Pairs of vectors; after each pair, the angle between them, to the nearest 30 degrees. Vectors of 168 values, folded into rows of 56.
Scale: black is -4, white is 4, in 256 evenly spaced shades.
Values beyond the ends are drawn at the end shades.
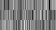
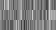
150 degrees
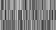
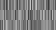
120 degrees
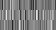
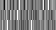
90 degrees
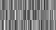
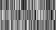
90 degrees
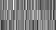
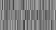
120 degrees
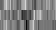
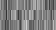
120 degrees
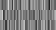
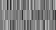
120 degrees
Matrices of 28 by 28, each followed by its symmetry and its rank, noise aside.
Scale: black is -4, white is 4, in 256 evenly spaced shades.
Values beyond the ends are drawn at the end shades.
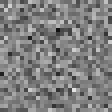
no symmetry, rank six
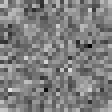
symmetric, rank five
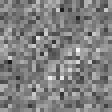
symmetric, rank seven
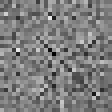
symmetric, rank six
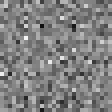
no symmetry, rank seven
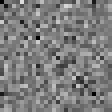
symmetric, rank seven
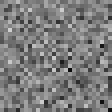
symmetric, rank six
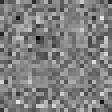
symmetric, rank five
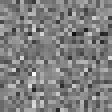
antisymmetric, rank six
